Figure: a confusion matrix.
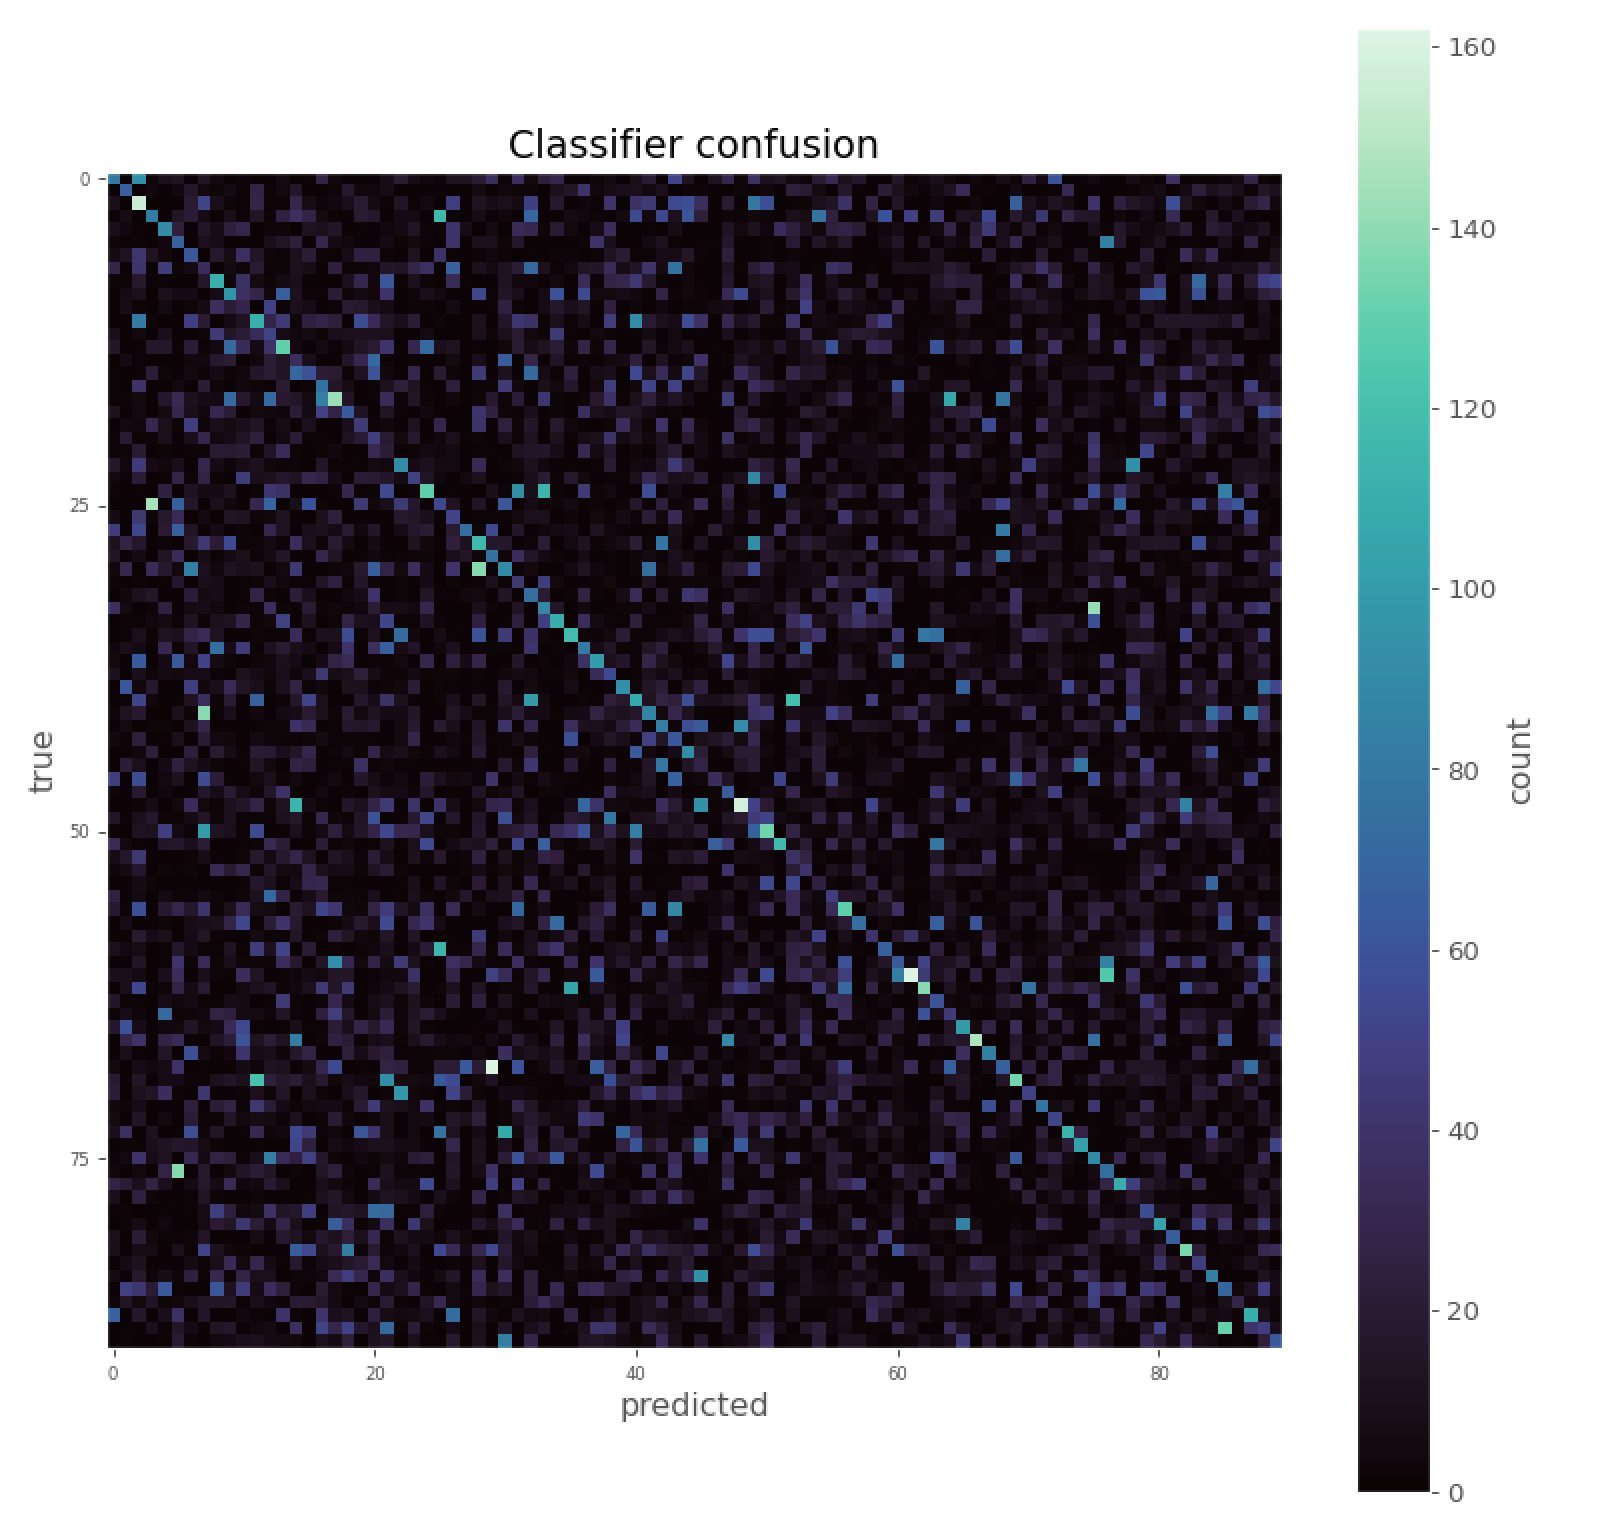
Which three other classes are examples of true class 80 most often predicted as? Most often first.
65, 17, 83
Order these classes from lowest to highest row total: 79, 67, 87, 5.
5, 67, 79, 87
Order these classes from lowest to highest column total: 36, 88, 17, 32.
36, 17, 32, 88
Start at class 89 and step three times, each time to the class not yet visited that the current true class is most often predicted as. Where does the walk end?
49
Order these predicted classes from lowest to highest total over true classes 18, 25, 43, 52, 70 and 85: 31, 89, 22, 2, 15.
31, 89, 15, 2, 22
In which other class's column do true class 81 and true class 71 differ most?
67
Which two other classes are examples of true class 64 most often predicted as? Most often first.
4, 62
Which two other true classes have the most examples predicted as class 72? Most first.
0, 47
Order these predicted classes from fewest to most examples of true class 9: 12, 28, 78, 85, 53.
12, 78, 85, 53, 28
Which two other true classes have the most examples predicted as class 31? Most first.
24, 56
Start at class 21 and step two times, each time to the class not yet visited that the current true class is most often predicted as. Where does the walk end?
20
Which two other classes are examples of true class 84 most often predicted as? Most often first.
45, 18
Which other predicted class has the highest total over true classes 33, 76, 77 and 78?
75
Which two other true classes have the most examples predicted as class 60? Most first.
61, 37
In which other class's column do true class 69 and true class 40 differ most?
52
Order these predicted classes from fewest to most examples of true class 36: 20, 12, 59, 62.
62, 12, 59, 20
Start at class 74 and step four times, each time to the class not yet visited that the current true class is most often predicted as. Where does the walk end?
14
